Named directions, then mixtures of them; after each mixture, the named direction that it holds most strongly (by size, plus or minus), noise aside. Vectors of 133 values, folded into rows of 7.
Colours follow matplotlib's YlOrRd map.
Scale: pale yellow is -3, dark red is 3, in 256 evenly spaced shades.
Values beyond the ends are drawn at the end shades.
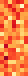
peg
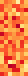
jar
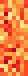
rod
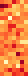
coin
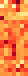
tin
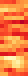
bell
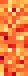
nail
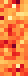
tin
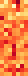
tin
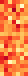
peg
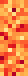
nail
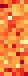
coin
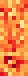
rod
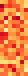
jar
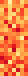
nail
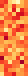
nail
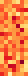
jar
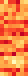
bell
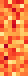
peg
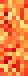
rod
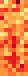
tin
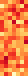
peg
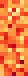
nail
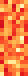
peg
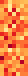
nail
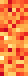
nail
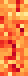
tin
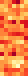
bell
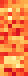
bell
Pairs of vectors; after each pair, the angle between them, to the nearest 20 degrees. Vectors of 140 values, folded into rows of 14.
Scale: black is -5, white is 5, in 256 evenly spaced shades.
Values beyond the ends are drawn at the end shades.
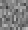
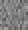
100 degrees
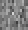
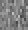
20 degrees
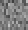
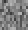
100 degrees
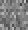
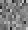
120 degrees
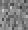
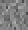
100 degrees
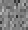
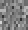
100 degrees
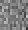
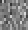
120 degrees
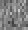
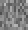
140 degrees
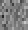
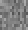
100 degrees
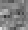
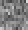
60 degrees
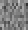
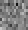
80 degrees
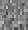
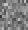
100 degrees
